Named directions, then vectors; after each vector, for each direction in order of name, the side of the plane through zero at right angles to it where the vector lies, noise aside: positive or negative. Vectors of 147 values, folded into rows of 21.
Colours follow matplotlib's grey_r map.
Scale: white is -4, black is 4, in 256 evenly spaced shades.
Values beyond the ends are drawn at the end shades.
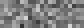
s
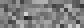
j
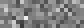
negative, positive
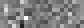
negative, positive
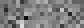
positive, negative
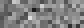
negative, negative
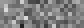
negative, positive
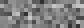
negative, negative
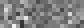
negative, positive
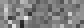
negative, positive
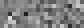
negative, negative
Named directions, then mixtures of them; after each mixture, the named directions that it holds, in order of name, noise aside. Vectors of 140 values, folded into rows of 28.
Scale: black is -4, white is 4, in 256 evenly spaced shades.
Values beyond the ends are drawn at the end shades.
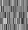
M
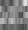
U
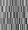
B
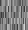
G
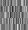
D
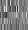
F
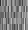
G.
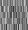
B, D, M.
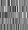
F.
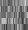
D, M, U.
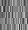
B.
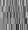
B.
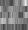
U.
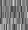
D, G, M.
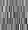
B.
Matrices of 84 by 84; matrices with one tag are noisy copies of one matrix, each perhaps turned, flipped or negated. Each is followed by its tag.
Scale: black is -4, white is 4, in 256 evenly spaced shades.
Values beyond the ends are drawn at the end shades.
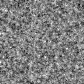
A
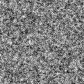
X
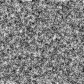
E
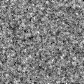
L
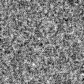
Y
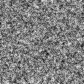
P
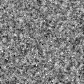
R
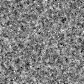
R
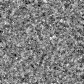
P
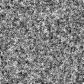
L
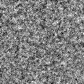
R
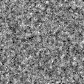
L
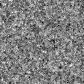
X
